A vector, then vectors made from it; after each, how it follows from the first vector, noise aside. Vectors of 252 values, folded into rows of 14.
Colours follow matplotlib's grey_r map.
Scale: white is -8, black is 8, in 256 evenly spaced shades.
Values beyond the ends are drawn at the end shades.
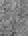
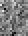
scaled up.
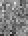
scaled up.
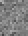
sign-scrambled.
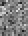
wrapped around, scaled up.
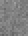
shrunk.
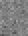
partly zeroed.
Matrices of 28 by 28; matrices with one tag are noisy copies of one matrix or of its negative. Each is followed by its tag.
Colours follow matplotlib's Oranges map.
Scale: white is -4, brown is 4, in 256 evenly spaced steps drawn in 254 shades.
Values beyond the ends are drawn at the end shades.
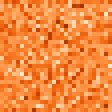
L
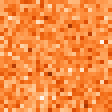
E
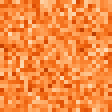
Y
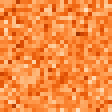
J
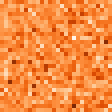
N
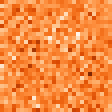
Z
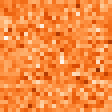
N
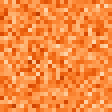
J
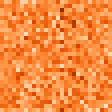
L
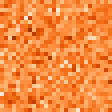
Z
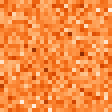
Y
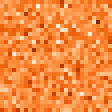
L
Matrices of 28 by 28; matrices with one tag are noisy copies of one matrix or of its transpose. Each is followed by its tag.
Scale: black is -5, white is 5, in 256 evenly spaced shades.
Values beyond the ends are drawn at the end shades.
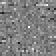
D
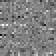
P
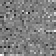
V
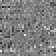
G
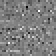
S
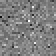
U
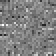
P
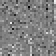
V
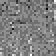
V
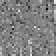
V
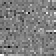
V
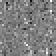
G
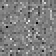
S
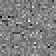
U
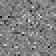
U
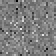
U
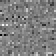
P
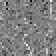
G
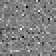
S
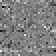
G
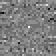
D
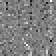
G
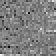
V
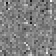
G
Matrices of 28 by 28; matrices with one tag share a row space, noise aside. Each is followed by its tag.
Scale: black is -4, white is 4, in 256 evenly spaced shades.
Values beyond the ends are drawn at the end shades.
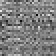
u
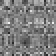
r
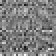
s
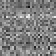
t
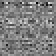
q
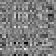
s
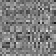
t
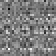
r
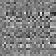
t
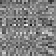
s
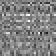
t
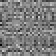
u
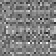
t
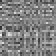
u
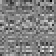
q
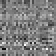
s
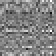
q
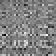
s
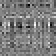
t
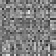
t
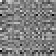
u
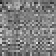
u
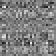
s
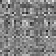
r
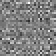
t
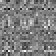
r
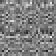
q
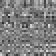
r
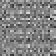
t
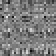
r
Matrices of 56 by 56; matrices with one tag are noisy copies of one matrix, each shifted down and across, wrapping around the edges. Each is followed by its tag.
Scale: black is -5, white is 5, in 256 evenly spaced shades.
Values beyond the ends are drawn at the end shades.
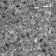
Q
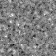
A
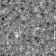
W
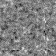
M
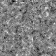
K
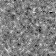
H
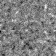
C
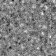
A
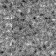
Q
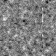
W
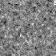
H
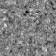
K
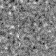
A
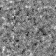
C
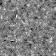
H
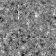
W
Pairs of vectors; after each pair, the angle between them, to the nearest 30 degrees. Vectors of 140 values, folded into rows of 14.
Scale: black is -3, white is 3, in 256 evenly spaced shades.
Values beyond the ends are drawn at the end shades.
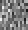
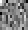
120 degrees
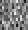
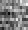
60 degrees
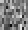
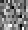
150 degrees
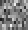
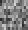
30 degrees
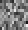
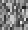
60 degrees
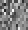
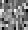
90 degrees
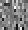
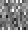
60 degrees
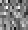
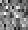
30 degrees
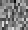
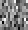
120 degrees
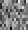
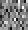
30 degrees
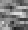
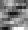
120 degrees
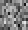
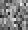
30 degrees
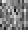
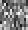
120 degrees
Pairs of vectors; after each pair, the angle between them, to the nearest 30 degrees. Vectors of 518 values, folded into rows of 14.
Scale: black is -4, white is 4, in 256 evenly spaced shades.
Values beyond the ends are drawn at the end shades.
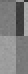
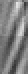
120 degrees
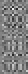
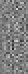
120 degrees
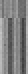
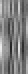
60 degrees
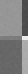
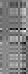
120 degrees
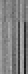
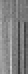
30 degrees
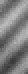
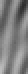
120 degrees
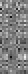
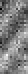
60 degrees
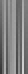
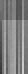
30 degrees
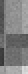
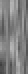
90 degrees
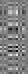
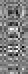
150 degrees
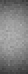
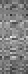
60 degrees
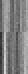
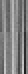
90 degrees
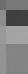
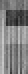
30 degrees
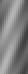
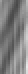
150 degrees
